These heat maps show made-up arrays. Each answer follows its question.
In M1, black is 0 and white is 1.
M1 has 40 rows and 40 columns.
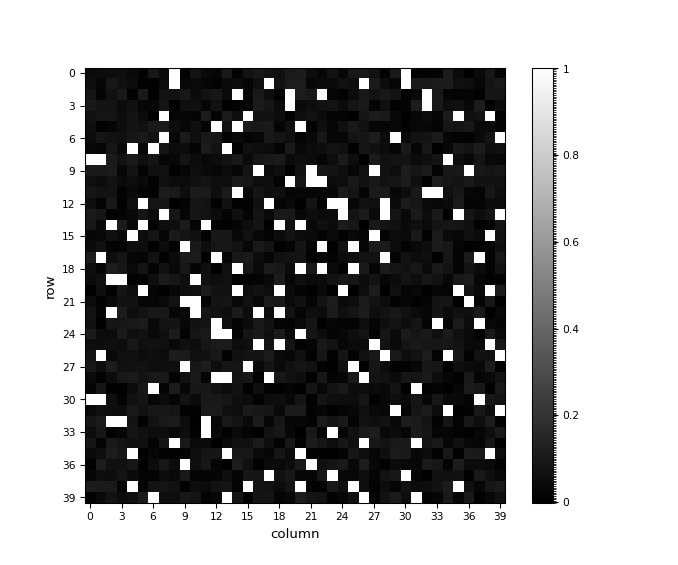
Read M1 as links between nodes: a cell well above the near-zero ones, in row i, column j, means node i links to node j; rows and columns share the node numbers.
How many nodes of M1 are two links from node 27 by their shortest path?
6
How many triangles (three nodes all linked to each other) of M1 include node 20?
3
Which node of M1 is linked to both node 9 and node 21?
node 36
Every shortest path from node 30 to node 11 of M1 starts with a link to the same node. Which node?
node 37
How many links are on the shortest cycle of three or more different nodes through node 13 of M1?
4
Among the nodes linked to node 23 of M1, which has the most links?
node 12
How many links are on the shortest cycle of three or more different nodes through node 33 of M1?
6
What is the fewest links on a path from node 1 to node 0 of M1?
2
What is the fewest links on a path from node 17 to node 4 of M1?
4
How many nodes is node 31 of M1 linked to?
3
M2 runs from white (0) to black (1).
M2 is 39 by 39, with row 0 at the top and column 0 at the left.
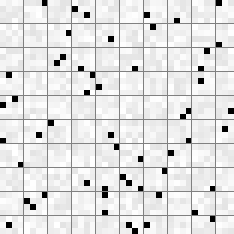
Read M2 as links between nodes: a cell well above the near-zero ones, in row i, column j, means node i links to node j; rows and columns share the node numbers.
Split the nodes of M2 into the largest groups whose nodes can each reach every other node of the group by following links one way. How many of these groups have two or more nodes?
5
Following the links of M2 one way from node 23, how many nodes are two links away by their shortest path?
4
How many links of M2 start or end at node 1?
3
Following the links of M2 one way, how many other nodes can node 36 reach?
8
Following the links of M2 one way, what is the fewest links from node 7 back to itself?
4
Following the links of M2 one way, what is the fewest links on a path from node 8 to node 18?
5
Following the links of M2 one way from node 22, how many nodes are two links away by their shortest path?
2
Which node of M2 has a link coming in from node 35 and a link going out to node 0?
node 17
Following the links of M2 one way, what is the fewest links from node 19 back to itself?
5
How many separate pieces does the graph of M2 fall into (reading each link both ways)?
3
